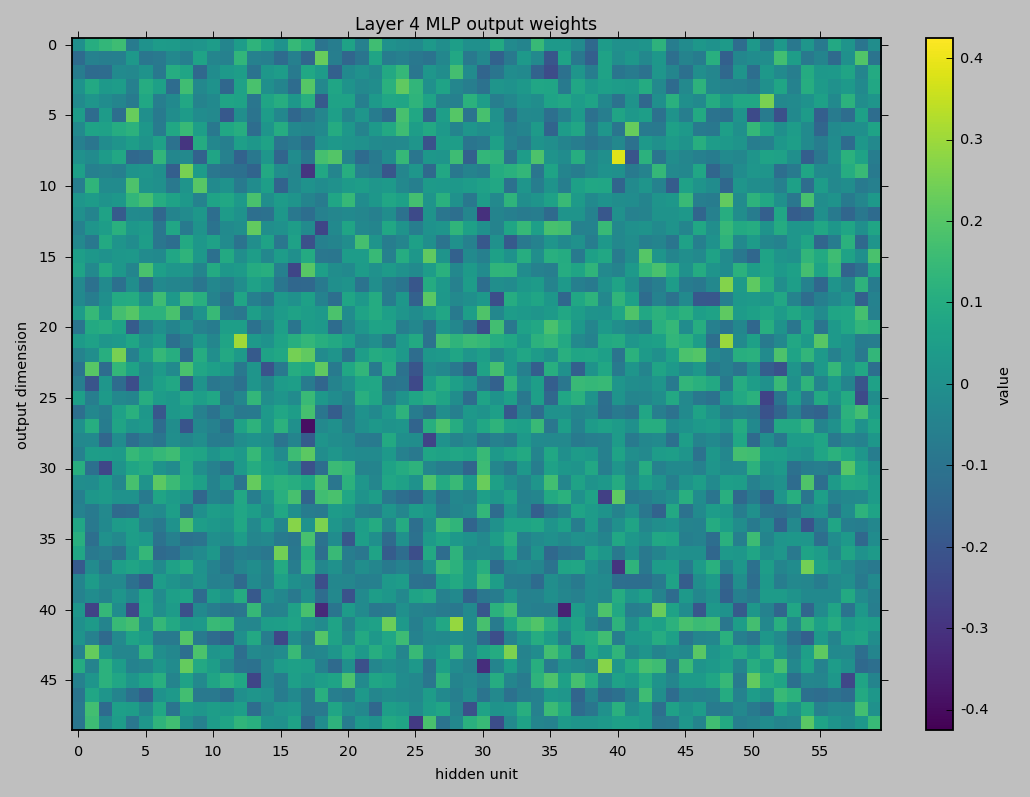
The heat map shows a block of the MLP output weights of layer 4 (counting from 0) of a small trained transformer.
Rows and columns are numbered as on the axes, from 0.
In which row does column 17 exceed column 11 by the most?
3
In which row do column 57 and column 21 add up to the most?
14
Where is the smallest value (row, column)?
27, 17
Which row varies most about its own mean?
40
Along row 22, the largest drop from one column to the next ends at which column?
4
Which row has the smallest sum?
12
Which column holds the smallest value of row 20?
30
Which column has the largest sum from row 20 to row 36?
16
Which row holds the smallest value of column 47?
18
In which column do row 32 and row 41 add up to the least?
39
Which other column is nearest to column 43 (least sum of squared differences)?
56
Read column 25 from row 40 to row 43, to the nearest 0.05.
-0.05 -0.05 -0.05 0.15
